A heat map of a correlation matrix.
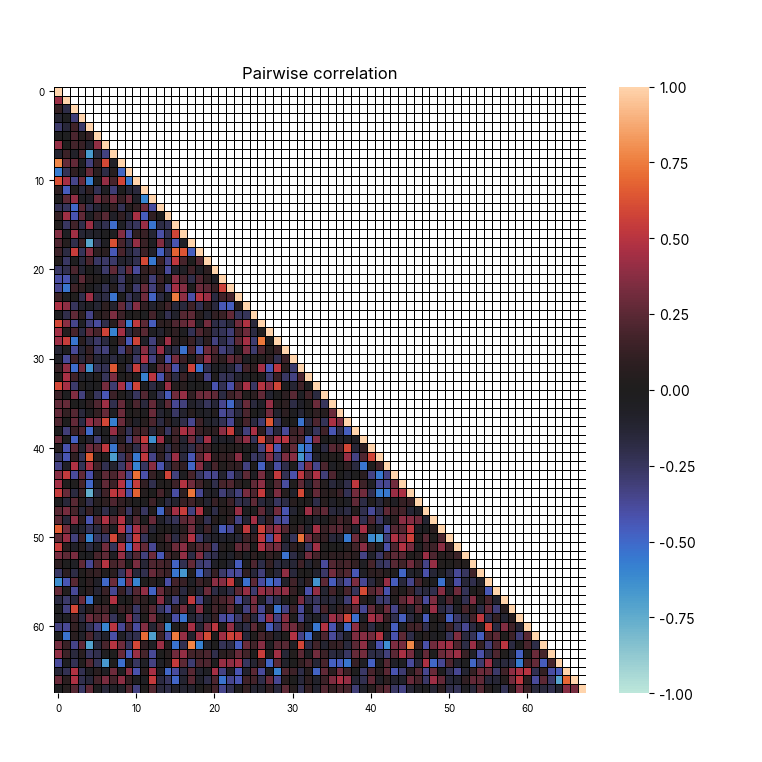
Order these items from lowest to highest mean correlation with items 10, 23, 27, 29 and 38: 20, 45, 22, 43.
20, 22, 43, 45
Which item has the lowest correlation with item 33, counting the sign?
55
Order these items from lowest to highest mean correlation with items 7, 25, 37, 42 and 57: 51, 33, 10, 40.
33, 51, 10, 40
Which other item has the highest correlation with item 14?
43
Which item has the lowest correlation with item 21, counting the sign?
66
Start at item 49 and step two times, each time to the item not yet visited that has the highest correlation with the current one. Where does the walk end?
8
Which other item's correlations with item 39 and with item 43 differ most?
11
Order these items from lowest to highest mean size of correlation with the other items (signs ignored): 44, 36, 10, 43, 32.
36, 32, 44, 43, 10
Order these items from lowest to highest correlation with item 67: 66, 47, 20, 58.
47, 58, 20, 66
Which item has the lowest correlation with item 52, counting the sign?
29
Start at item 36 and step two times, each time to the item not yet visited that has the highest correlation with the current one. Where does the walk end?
65
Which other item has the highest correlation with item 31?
50
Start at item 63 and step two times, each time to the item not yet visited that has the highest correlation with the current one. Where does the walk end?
28
